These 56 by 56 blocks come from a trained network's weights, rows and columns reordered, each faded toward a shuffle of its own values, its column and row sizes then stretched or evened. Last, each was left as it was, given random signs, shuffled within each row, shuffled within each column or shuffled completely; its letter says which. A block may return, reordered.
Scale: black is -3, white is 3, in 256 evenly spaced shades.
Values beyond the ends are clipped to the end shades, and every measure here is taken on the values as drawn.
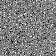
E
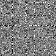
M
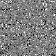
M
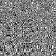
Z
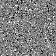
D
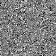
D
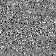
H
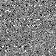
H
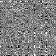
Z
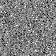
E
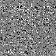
M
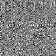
Z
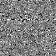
H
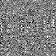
Z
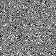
H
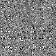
M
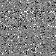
M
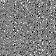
D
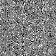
D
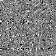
M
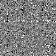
M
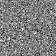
D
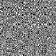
Z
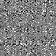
Z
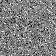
E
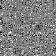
Z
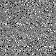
H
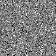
D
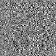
Z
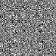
Z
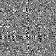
Z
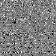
M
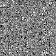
D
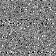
H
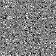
M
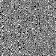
D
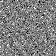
E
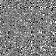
Z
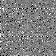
M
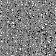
D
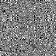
Z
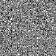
M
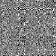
Z
